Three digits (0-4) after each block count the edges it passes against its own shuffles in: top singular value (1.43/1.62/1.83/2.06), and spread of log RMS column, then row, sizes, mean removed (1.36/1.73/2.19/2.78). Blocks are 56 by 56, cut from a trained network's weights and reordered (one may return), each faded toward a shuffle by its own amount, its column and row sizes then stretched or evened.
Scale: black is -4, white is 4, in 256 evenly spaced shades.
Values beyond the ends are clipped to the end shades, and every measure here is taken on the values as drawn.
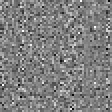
0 4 1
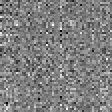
3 3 0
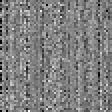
4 4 0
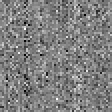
0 3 0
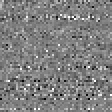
0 0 4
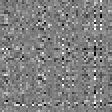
3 4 3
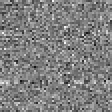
2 1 1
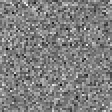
0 0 1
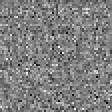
1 1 1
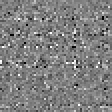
0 1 3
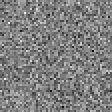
2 0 0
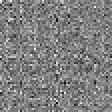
3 3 0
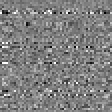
4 1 4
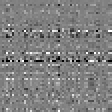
4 3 4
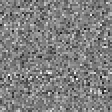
0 0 2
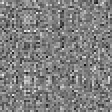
3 3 0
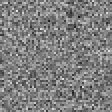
3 0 1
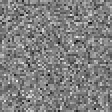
1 1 0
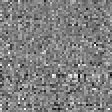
1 1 3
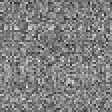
3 0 1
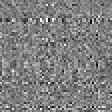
4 2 3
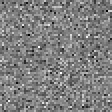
0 0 0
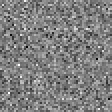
2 0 2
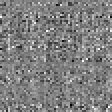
0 0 4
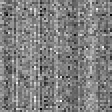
4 2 2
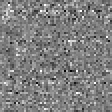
1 1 3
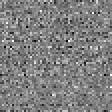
1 0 4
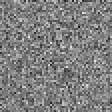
1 0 1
